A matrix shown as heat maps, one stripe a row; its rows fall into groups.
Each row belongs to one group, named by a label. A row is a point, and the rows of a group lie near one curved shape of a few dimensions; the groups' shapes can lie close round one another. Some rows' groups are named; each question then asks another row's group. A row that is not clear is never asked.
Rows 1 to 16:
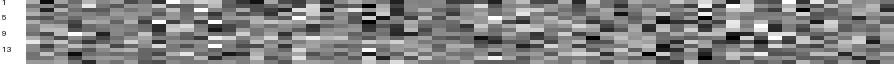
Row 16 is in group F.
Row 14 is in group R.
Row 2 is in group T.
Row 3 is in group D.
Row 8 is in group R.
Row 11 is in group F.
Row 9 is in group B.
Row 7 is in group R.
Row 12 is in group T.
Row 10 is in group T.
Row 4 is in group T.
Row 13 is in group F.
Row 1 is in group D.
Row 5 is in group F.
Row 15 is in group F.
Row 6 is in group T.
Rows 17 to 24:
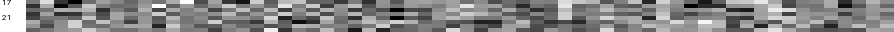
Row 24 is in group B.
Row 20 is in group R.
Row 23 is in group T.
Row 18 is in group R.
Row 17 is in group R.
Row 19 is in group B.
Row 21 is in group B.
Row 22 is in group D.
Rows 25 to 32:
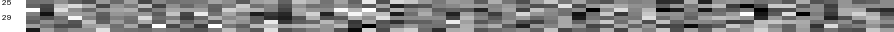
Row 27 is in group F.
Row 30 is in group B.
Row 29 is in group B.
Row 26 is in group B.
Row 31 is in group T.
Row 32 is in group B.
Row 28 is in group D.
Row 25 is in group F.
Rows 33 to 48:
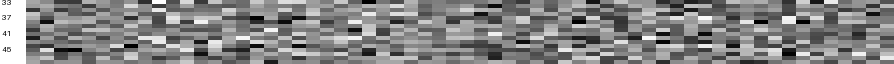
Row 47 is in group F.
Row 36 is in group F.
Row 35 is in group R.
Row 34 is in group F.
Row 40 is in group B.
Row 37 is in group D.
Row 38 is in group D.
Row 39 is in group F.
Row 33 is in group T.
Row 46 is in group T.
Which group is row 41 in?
F
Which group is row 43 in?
T
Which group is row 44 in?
D
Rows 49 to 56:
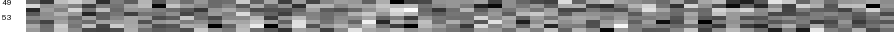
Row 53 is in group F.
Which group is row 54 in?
F
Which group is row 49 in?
B
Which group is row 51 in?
B
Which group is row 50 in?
F
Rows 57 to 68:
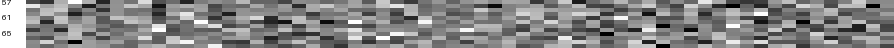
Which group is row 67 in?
R
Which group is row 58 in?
F
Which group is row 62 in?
D
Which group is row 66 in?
B
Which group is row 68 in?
T
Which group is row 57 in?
B
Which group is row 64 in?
R
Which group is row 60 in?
R
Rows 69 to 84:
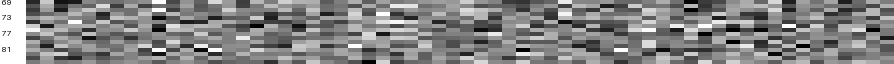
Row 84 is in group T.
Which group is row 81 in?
T
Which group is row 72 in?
B
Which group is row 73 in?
F
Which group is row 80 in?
D
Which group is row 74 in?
B
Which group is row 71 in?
R
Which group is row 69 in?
R
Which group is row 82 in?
R
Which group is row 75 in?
D
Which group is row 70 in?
F
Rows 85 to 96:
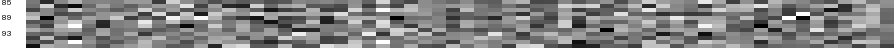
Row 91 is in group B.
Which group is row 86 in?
R
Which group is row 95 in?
B
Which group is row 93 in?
F
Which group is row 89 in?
D
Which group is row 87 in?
B
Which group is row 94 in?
R
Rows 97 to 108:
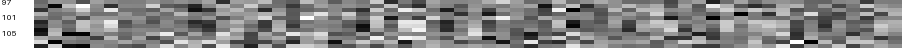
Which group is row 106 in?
F
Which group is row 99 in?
B
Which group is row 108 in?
R
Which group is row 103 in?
B
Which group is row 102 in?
B
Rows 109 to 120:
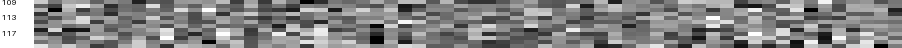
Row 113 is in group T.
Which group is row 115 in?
T
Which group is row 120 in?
F
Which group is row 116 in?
R
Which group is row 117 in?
T
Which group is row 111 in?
D
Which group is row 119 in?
T
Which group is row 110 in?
B
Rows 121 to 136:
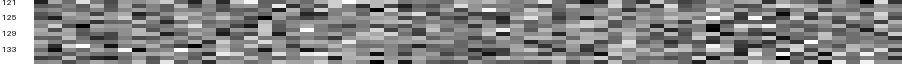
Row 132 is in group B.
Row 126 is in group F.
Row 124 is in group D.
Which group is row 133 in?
D
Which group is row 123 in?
T
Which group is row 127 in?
R
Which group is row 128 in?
F
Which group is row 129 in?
F
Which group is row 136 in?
T
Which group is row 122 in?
B
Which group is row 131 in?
T
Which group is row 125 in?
D
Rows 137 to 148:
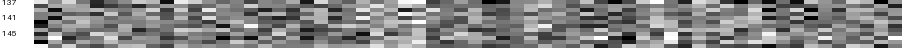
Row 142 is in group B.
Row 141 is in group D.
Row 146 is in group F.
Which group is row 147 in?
B
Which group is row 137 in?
F
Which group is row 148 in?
F
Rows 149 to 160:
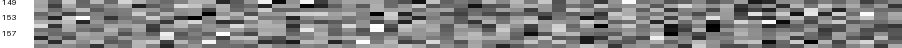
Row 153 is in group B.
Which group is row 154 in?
R
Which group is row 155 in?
F
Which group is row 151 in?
T
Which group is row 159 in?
D
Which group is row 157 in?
T
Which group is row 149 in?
F
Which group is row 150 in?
D
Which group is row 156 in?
F
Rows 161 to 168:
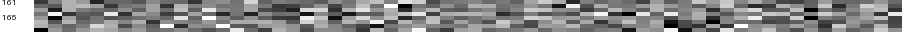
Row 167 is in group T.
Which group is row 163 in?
D
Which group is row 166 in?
F
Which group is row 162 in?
B
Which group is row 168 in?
B
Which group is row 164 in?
F
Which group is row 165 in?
D
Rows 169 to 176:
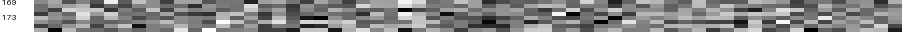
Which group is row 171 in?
B
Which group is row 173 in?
D
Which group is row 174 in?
T
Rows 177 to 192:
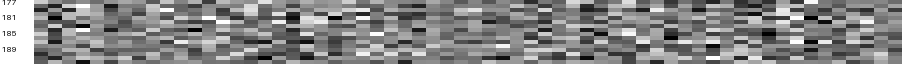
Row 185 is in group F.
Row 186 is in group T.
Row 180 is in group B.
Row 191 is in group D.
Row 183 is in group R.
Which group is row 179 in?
R
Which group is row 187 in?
D
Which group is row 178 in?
B
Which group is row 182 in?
T
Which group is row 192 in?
R
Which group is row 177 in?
T
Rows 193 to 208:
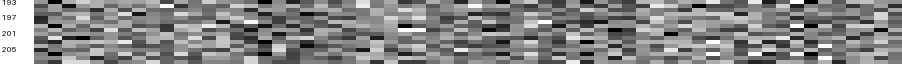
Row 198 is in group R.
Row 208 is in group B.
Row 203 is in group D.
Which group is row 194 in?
R
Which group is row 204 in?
D
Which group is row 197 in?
B
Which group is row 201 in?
T
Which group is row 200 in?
F
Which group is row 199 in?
D
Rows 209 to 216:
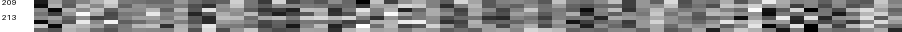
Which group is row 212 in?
B
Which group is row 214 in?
B
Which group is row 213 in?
T
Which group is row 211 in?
D
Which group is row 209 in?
B
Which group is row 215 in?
D
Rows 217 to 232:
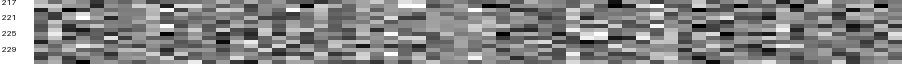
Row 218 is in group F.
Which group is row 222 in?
F
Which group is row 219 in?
R
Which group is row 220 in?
T
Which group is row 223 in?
R
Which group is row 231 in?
R
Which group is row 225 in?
F
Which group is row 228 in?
B
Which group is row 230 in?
B
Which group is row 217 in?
D
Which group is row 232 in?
R
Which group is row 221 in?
B
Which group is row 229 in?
F
